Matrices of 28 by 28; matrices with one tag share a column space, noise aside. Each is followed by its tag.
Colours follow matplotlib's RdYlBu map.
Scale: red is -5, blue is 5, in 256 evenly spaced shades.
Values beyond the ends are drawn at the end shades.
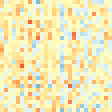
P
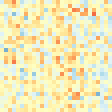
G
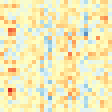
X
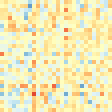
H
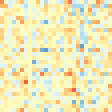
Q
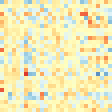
G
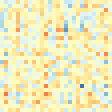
H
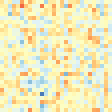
Q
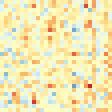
H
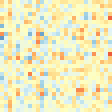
X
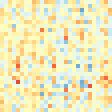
P
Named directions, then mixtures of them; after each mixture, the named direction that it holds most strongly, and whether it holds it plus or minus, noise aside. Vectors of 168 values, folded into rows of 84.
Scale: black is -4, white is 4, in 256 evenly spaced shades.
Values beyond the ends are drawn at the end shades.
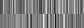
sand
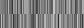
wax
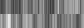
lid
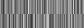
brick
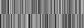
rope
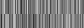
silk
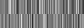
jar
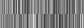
wax, minus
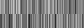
silk, plus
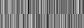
brick, minus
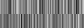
jar, minus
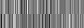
silk, plus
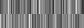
rope, minus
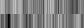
lid, minus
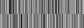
jar, minus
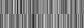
wax, plus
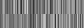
wax, plus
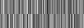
brick, minus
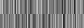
sand, minus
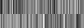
sand, plus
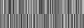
jar, minus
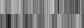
lid, minus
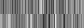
sand, minus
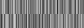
silk, plus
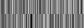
brick, plus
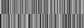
rope, plus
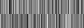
rope, minus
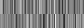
sand, minus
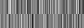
jar, plus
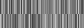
rope, minus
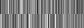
rope, minus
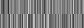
brick, plus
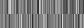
jar, plus
